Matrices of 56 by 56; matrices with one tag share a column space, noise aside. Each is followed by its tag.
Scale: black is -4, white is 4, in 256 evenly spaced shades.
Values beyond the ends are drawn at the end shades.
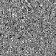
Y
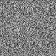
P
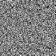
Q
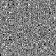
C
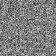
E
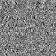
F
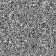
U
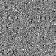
F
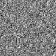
U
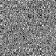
Q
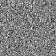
U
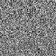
Y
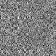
F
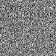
P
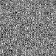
C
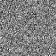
Q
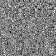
Y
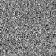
C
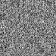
U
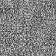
E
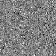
C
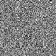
P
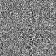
C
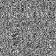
P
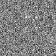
F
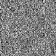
Y
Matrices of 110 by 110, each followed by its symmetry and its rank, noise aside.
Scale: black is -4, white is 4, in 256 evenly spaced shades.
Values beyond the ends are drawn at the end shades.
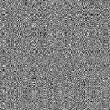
no symmetry, rank six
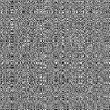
no symmetry, rank five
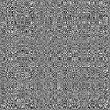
no symmetry, rank six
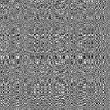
no symmetry, rank four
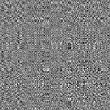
antisymmetric, rank six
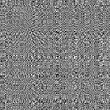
antisymmetric, rank six
